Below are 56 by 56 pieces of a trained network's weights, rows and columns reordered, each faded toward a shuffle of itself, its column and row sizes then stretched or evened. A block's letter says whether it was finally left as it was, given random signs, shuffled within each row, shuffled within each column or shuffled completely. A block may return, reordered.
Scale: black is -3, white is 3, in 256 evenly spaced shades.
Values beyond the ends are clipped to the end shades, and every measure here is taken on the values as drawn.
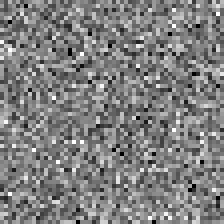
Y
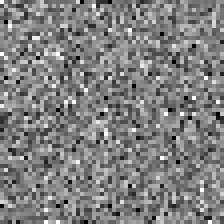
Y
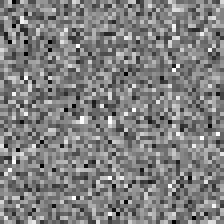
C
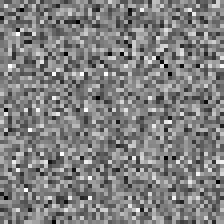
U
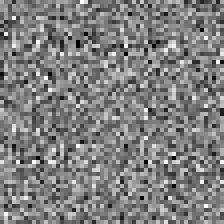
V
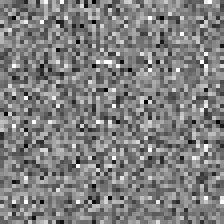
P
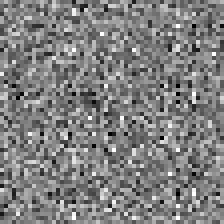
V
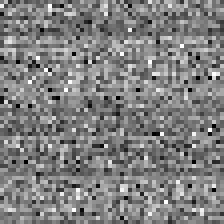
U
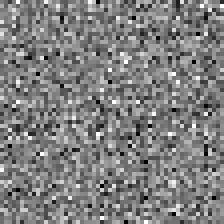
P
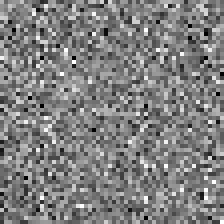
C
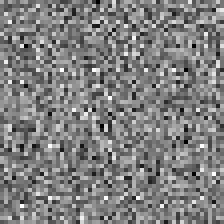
V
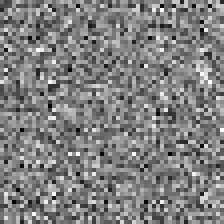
P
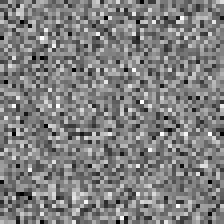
U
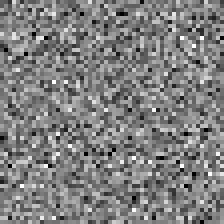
U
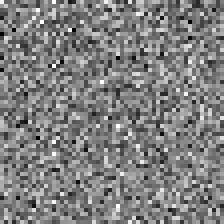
C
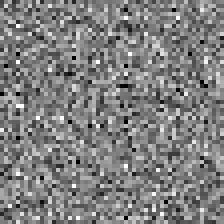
C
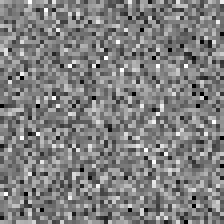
Y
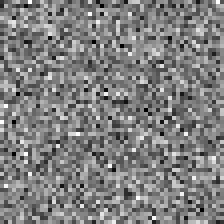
Y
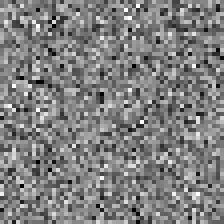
C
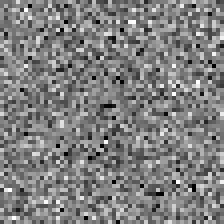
Y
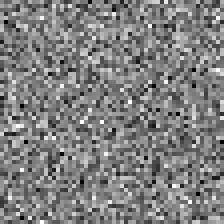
Y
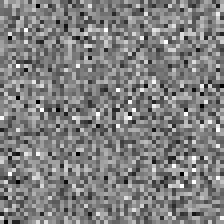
P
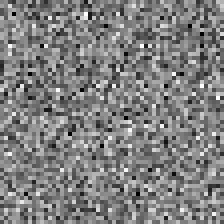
U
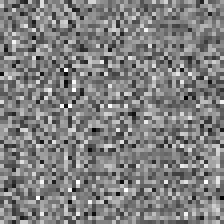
V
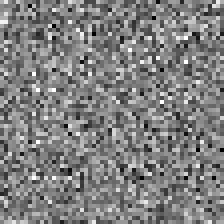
P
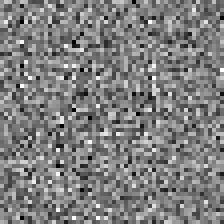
P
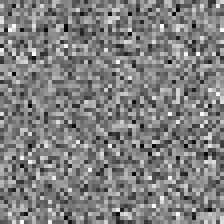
V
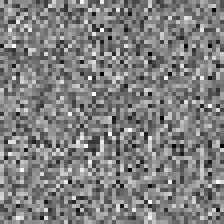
V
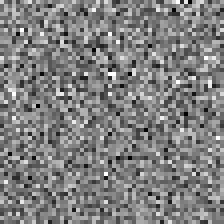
U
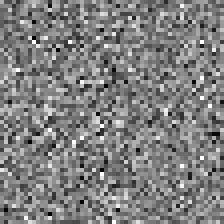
C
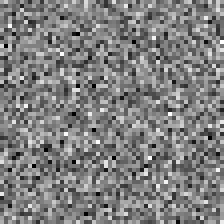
Y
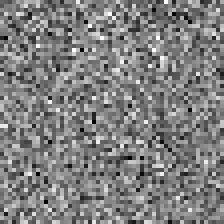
U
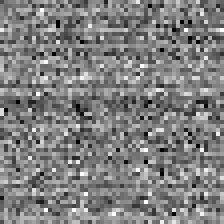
V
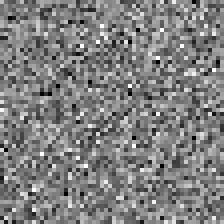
Y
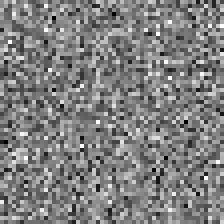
C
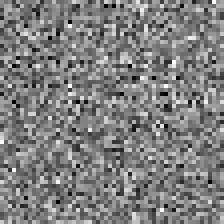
P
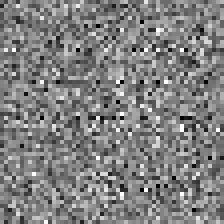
P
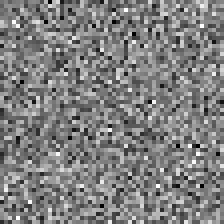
Y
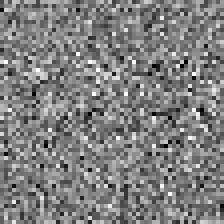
U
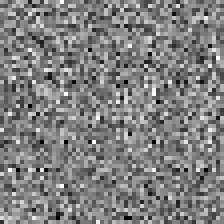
V
